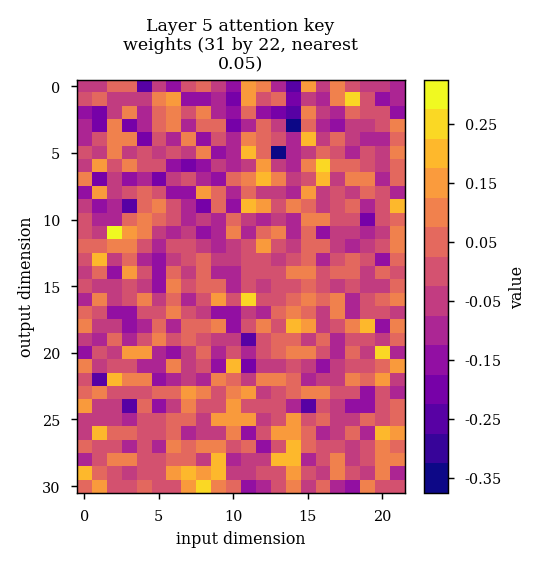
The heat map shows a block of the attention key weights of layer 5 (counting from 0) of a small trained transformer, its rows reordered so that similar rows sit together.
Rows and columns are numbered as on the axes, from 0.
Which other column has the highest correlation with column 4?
20
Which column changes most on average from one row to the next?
3
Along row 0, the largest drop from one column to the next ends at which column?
4
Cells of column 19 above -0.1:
24
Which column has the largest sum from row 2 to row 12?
15
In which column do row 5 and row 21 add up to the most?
21
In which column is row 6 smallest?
7
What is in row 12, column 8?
-0.05
